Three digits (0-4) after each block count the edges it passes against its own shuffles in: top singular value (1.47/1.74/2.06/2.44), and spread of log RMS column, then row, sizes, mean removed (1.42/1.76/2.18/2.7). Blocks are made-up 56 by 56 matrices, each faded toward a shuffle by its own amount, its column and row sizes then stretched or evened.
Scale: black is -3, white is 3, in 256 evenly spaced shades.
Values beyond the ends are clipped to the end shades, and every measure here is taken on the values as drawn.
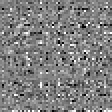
0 3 4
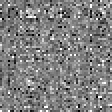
2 3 3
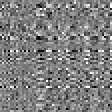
4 2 4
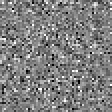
1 2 2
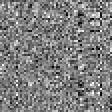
3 2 1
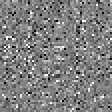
2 2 1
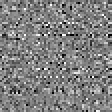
3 0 3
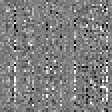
3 4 1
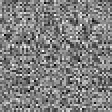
3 2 0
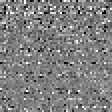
1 1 4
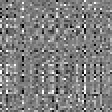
4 4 3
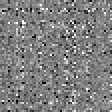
0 3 3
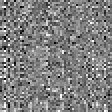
3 3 0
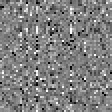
3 2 0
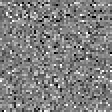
1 0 2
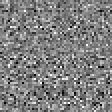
2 0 3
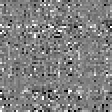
0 2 4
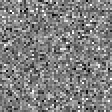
0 0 1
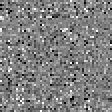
0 2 2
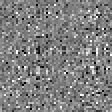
2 1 2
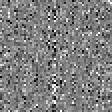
2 3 0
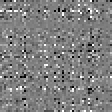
1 4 4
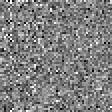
1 1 0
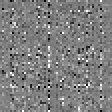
0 4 2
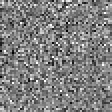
0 1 2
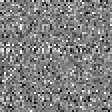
3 1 2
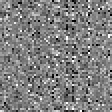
2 3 0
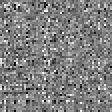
1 3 3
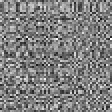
3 1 2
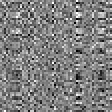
4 4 1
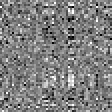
3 3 1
